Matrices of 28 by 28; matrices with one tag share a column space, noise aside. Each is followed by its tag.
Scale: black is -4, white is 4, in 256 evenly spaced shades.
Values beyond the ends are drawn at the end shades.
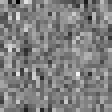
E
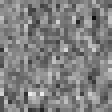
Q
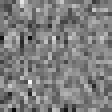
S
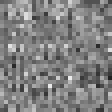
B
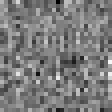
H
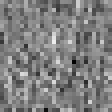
H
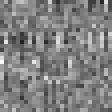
H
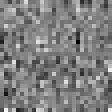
H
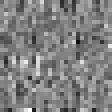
H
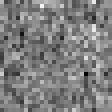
E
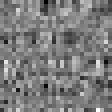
H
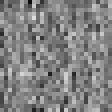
E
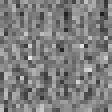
B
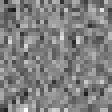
S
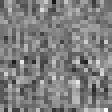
H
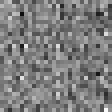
B
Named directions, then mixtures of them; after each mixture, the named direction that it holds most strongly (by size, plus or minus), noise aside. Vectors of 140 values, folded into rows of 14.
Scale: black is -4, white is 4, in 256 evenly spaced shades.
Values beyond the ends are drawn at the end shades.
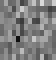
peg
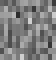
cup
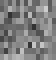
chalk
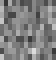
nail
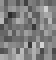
chalk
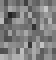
chalk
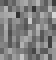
cup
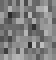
chalk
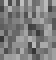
chalk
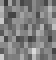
nail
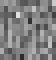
cup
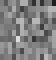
peg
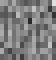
cup
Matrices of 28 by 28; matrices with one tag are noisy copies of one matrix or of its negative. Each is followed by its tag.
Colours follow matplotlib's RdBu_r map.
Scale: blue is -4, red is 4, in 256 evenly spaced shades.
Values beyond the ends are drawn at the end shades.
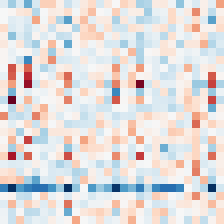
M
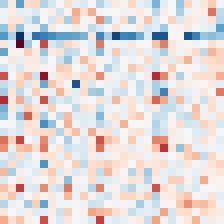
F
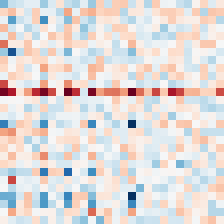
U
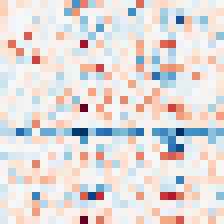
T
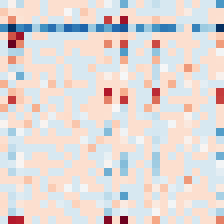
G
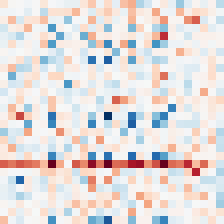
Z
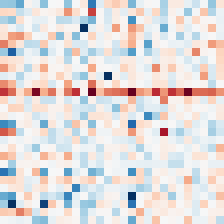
U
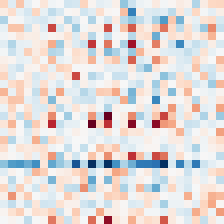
Z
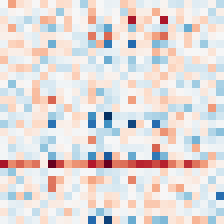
Z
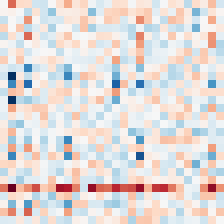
M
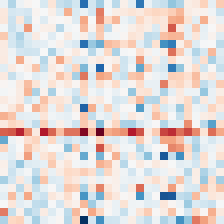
T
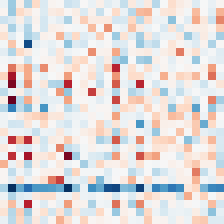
M
